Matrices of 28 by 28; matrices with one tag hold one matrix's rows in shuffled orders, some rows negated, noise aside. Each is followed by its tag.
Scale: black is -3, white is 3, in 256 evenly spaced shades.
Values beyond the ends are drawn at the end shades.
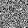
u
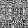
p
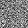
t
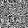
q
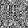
q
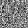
t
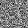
u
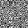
q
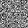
t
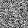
u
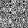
p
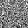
t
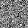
u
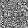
t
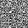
p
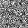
u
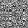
p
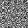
t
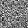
t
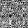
p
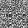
p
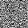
u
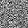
q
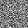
q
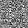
p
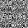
p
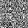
p
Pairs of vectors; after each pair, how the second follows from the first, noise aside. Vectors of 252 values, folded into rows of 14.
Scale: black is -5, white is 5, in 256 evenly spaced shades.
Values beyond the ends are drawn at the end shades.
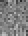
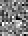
wrapped around, negated, scaled up.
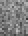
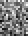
scaled up.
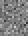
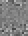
wrapped around, partly zeroed.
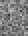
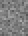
wrapped around, shrunk.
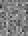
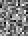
scaled up.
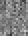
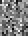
reversed, scaled up.
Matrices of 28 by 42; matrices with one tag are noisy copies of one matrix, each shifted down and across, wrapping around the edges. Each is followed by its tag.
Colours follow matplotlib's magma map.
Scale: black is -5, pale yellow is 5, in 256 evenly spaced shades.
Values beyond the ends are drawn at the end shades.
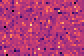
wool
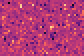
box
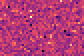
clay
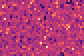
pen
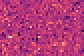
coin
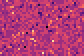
clay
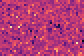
pen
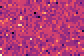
clay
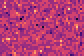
wool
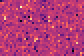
box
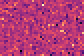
clay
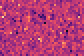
pen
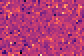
coin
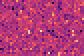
box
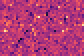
coin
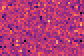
box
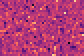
clay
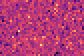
coin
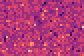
coin
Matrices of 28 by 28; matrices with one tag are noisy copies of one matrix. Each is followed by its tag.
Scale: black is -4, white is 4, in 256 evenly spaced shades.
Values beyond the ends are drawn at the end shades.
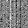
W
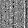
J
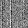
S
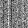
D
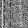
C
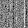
J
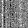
C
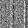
J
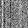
C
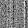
J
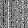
D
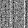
J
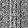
W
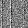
S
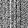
W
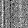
C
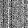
D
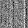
J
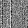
S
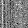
C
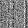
J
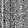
C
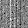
W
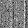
J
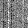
D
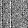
S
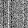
D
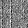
S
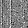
S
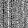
D
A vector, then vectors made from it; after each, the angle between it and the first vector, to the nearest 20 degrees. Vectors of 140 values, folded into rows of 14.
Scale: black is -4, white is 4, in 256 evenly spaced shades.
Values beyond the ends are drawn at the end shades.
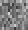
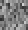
80 degrees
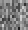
60 degrees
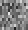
20 degrees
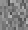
80 degrees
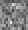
120 degrees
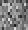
160 degrees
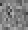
120 degrees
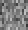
80 degrees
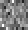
100 degrees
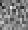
100 degrees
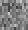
20 degrees
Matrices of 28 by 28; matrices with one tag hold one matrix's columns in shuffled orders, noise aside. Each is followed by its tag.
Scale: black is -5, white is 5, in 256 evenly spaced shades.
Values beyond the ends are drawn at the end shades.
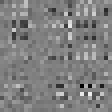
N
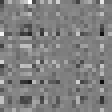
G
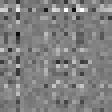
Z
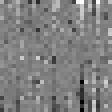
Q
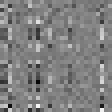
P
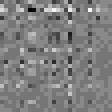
Z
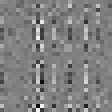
P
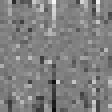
Q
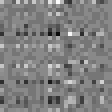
G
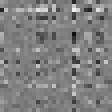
Z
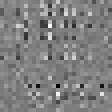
N
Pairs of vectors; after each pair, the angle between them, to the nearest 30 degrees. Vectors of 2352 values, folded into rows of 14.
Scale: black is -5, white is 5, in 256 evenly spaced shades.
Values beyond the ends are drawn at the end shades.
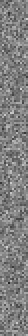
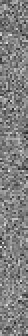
90 degrees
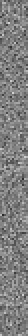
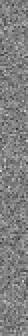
60 degrees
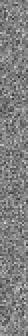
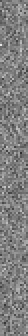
60 degrees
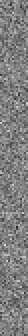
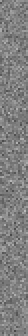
90 degrees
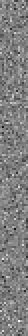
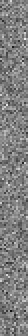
90 degrees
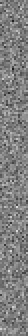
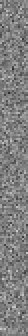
30 degrees
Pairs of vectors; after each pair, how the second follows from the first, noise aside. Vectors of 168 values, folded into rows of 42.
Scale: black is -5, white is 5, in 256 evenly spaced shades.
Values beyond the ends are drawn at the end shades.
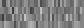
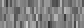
wrapped around, negated.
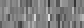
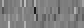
reversed, negated, partly zeroed.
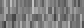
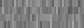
reversed, shrunk.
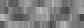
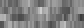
copied.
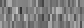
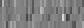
reversed, negated, partly zeroed.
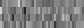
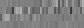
reversed, partly zeroed.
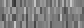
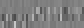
partly zeroed.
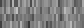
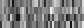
reversed, negated, scaled up.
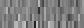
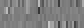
partly zeroed.
